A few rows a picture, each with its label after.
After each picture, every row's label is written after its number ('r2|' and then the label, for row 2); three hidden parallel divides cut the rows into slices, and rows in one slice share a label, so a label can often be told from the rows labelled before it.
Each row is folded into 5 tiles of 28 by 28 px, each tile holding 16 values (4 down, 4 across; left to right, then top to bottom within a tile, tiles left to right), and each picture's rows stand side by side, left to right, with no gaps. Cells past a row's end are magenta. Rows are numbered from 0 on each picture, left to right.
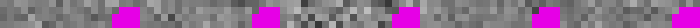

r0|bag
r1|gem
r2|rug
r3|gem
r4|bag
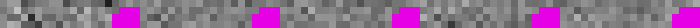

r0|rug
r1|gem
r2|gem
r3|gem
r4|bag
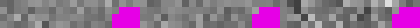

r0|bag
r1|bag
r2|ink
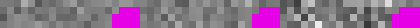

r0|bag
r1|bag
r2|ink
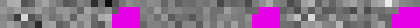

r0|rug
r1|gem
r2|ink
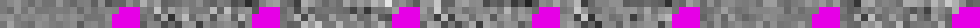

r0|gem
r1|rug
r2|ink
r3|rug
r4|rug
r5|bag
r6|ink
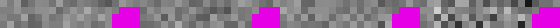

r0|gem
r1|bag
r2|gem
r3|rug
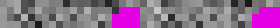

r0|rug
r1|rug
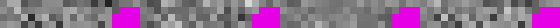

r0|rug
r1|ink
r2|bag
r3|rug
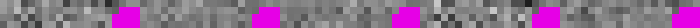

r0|rug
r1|gem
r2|bag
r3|rug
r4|gem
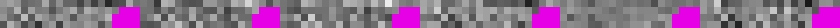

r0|rug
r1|ink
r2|ink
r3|rug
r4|gem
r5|rug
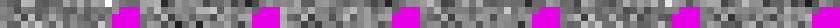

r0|ink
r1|rug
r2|rug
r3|rug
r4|ink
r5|rug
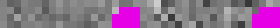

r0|bag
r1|rug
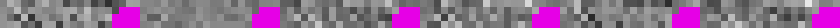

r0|rug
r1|gem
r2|ink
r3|ink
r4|rug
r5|ink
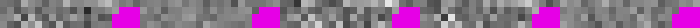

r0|ink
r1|gem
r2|ink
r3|ink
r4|gem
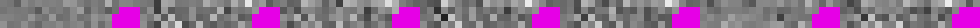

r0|bag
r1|ink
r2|ink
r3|ink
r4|ink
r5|bag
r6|ink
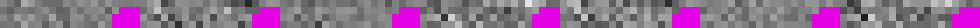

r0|bag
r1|rug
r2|gem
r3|ink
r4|rug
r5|bag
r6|ink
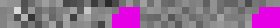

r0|rug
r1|gem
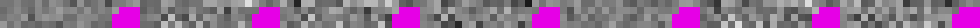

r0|gem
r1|ink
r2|ink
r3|rug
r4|gem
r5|ink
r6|rug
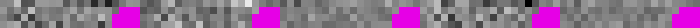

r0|rug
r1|ink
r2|bag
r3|rug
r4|bag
